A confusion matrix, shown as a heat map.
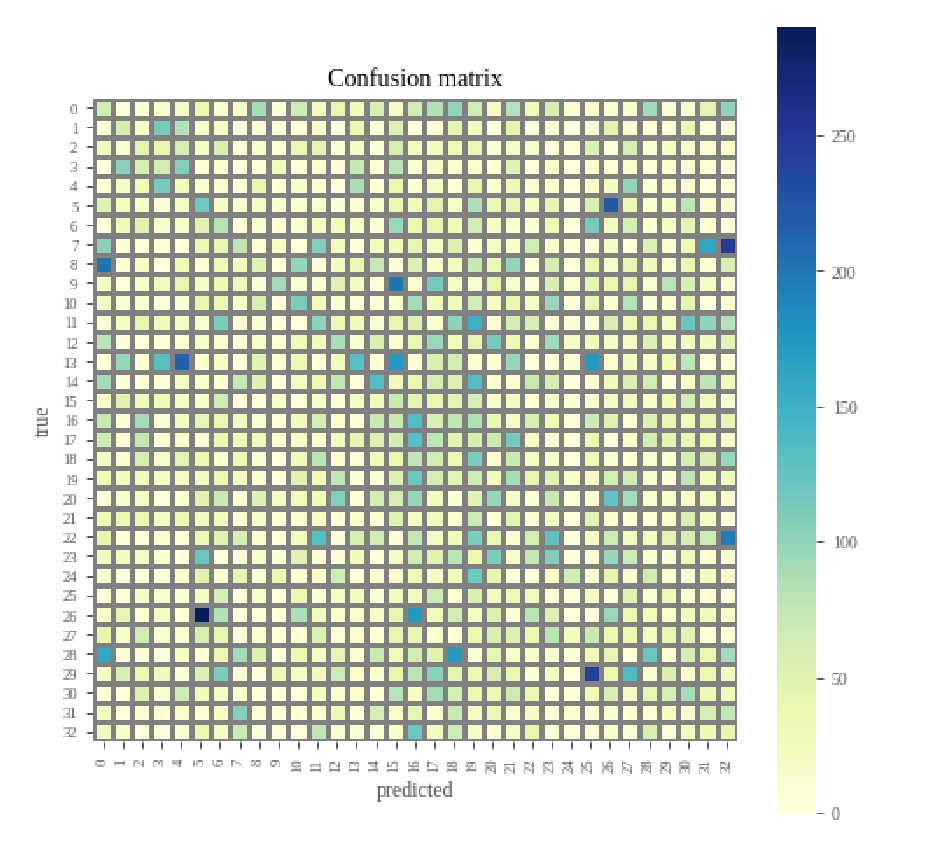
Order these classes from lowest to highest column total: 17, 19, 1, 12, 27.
1, 12, 27, 17, 19
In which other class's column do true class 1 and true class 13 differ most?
25
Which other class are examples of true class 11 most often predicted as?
19
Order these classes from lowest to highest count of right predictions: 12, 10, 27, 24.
27, 24, 12, 10
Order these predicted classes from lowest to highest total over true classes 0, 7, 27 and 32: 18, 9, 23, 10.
9, 10, 23, 18
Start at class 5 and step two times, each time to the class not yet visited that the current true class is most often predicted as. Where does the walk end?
16
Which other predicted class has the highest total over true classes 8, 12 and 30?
0
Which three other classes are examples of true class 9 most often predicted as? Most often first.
15, 17, 29
